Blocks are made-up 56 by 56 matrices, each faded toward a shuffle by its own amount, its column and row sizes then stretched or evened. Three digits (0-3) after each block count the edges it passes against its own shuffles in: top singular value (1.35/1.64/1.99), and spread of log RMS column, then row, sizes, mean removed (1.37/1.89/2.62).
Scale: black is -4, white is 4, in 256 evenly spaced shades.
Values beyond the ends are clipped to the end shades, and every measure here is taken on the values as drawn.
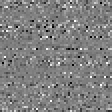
0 0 3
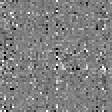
0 2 2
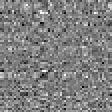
3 1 2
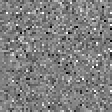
1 1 1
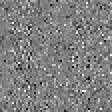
2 1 0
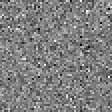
0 1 0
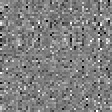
3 2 1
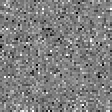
0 0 1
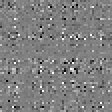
1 2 3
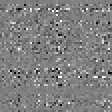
0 2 3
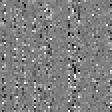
0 3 0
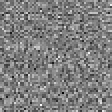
3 0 1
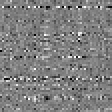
3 1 3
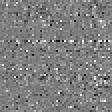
2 1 2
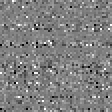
0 0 3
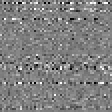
3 0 3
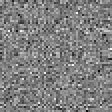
3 0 1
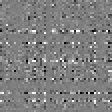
3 2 3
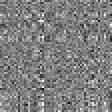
3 2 2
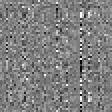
3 3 0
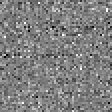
0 1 2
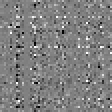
2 3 2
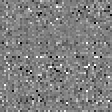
2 1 2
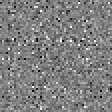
0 1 2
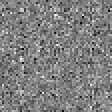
2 1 1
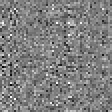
2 2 1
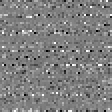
1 0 3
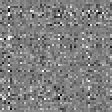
2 2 3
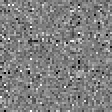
1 1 1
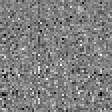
2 1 1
